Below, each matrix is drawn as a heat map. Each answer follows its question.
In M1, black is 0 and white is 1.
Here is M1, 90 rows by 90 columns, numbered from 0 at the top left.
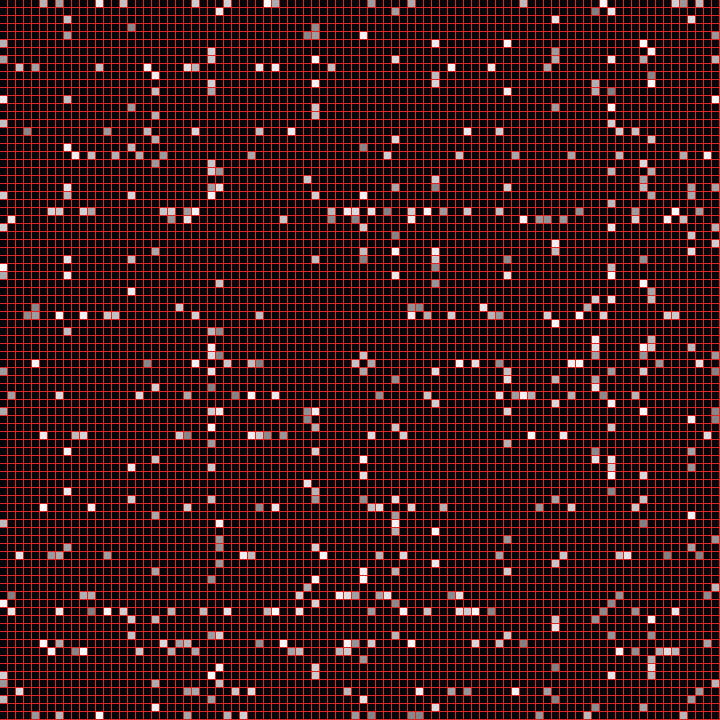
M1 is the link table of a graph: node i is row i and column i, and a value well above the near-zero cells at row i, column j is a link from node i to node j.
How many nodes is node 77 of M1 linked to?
5
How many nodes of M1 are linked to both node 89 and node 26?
5
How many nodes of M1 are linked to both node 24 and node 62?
4
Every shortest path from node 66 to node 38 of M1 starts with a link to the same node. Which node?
node 54
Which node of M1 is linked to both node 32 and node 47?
node 63
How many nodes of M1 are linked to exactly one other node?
4
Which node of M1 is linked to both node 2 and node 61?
node 8
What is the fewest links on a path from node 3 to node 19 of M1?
3
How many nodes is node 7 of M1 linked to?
8
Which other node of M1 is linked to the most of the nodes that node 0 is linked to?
node 76
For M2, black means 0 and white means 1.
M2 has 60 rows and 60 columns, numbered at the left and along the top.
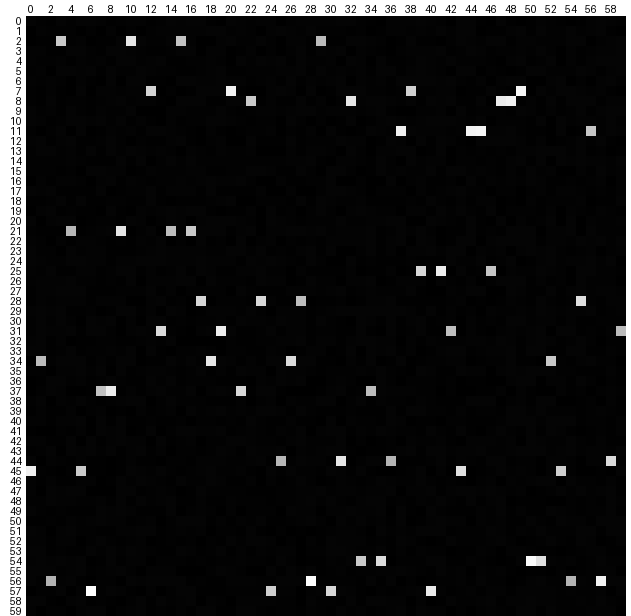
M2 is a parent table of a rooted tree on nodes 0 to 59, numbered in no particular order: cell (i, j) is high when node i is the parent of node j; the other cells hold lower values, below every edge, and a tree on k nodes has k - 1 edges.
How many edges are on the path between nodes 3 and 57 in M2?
3
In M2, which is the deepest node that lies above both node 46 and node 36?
44
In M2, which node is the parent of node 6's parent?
56
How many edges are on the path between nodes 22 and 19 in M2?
6
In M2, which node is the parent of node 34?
37
